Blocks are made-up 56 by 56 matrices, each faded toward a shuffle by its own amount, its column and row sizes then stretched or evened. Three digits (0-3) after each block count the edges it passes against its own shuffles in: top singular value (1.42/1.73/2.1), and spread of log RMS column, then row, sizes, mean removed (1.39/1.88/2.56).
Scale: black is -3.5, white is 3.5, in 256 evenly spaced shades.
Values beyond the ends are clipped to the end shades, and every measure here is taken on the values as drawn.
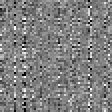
3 3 0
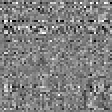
3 1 3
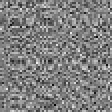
3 1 1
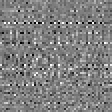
3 0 3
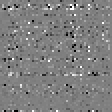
0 2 3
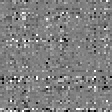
0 2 3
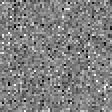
0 2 1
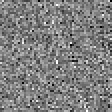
0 1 0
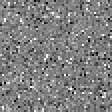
0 0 0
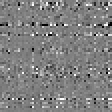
3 2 3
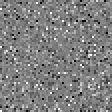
1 0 0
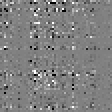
2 3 3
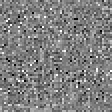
2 0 1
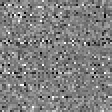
0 1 3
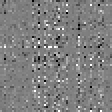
0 3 2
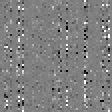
1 3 1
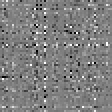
1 3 3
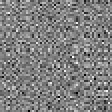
3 2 0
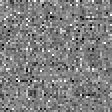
2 1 2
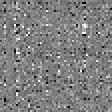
2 2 1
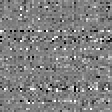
2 1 3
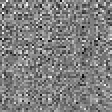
3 2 2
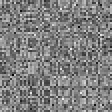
3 1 0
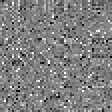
2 1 1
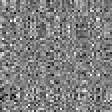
3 1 2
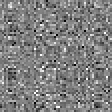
3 2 1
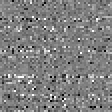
1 1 3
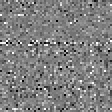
1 0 2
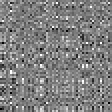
3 3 1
